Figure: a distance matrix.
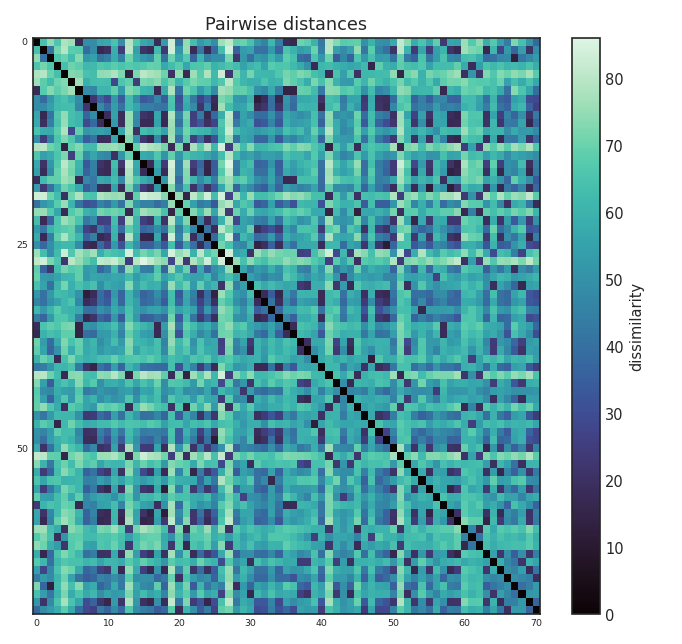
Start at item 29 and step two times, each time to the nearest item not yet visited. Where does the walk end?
56
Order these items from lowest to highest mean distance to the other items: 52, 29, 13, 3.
29, 52, 3, 13
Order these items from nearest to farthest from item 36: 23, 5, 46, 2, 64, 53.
46, 23, 53, 64, 2, 5
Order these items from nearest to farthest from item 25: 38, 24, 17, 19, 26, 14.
24, 17, 14, 38, 19, 26
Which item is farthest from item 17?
19
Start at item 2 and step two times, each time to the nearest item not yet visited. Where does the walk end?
28
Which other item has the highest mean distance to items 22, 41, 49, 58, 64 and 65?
5
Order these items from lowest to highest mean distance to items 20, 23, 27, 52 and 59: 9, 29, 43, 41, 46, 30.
46, 9, 43, 30, 29, 41
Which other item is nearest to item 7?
31
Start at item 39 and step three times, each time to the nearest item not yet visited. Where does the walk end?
61
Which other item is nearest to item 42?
44
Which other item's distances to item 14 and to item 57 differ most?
6
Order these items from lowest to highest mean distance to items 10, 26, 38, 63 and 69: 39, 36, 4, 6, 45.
36, 39, 6, 45, 4
